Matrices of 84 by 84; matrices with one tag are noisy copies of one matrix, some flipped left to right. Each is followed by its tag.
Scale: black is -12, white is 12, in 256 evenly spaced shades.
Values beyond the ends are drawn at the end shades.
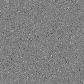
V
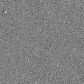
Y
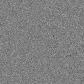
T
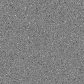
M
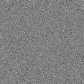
V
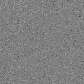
Y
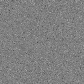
V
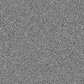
T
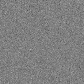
Y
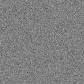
M
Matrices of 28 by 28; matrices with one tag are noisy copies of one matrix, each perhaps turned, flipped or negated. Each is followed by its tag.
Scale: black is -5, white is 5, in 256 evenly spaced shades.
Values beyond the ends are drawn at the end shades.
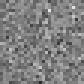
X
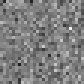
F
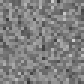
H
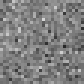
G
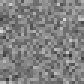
F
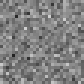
F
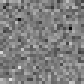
F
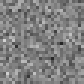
X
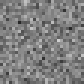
H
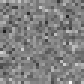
F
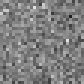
G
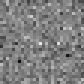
H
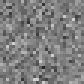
X
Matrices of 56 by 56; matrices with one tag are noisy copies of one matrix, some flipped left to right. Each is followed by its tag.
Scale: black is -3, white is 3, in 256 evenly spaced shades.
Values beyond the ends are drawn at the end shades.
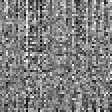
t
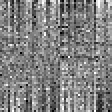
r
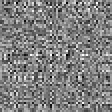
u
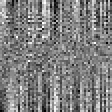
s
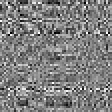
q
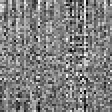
t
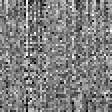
t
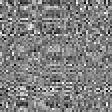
q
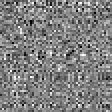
u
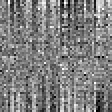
r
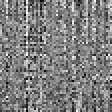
t
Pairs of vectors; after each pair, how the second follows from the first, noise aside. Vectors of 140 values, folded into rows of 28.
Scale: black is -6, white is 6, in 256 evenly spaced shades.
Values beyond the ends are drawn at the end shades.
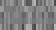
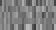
copied.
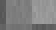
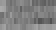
negated, partly zeroed.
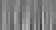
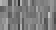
wrapped around.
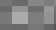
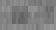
negated, shrunk.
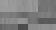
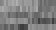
copied.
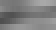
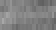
negated, shrunk.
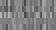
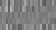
negated, partly zeroed.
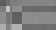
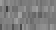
negated, partly zeroed.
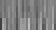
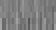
negated, shrunk.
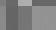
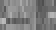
wrapped around.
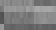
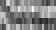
wrapped around, negated, scaled up.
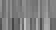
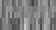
copied.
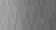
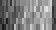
wrapped around, negated, scaled up.
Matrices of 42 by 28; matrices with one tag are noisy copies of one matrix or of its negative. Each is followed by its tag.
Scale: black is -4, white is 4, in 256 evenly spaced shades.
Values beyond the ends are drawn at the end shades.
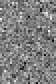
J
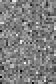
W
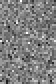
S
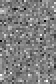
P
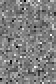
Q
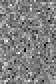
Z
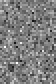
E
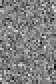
P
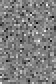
W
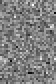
Q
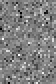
J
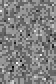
E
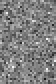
E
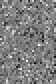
S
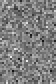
S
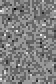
P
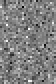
Z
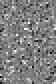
W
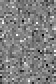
W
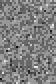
Q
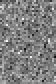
Z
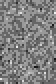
Q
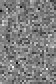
E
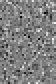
J
